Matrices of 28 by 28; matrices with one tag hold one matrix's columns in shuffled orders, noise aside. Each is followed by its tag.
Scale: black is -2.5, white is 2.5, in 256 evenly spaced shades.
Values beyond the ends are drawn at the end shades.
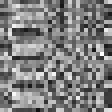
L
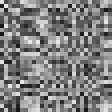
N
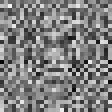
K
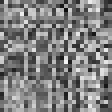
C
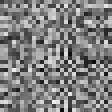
K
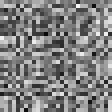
N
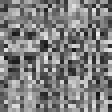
C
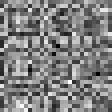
N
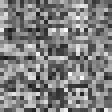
L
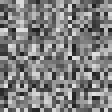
L
